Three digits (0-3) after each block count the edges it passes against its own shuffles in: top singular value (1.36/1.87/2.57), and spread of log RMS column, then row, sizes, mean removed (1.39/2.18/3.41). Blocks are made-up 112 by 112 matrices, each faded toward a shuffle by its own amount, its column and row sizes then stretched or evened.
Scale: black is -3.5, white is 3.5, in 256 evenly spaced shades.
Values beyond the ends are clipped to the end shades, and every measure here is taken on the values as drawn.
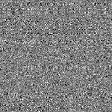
2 0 2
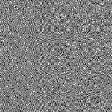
3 1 1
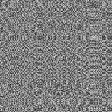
3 1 1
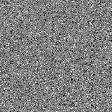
1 1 0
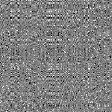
3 2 1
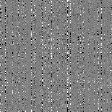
1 3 1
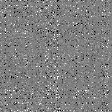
1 2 2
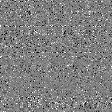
2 1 2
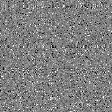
2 1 1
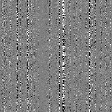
3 3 0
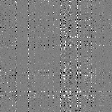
3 3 2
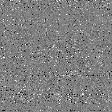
0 1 2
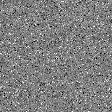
0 0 1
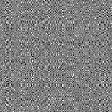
3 2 2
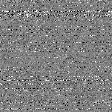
0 0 3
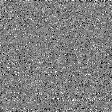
0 0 2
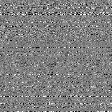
2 0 3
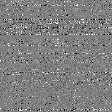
2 1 3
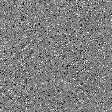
1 1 0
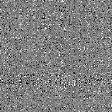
1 2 2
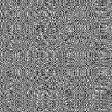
3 2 0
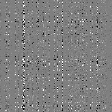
2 3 2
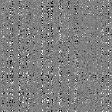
2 3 2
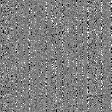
2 3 0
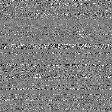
1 1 3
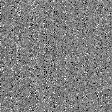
0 2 0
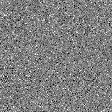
1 0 0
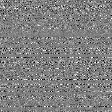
1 0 3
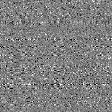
2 0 2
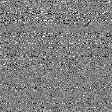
1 0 3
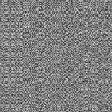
3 2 0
